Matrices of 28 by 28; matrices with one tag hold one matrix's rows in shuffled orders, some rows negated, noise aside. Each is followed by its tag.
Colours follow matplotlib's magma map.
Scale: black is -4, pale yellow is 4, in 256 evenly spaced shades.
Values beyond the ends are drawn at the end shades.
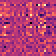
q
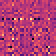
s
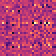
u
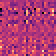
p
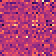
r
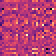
r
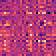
q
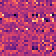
r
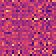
u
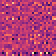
u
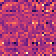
r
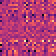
p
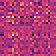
s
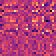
r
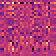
s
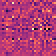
u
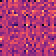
p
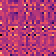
p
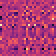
p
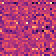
r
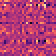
q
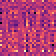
p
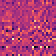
u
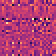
u
